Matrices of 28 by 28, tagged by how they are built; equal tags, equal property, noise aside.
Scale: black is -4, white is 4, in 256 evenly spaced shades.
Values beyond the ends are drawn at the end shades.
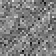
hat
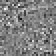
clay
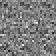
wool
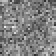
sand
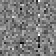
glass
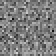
wool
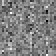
glass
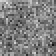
sand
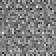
wool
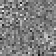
clay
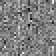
glass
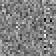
glass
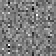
glass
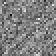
hat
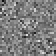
clay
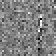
glass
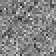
hat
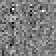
glass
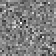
clay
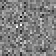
glass
